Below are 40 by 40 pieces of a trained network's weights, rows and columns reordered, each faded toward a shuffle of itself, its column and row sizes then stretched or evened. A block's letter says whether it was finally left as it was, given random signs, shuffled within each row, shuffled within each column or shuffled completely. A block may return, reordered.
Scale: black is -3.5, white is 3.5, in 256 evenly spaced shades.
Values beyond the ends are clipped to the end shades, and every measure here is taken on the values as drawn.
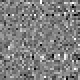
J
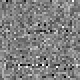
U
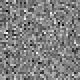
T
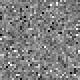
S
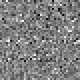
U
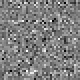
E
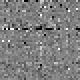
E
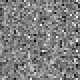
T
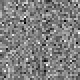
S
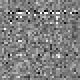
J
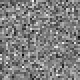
T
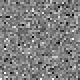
S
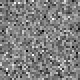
S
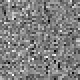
T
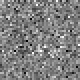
U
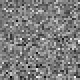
E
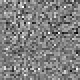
E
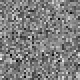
E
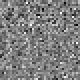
U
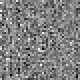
T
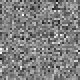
J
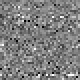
U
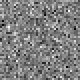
T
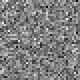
T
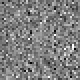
T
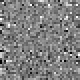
J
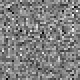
T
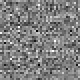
J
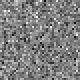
S
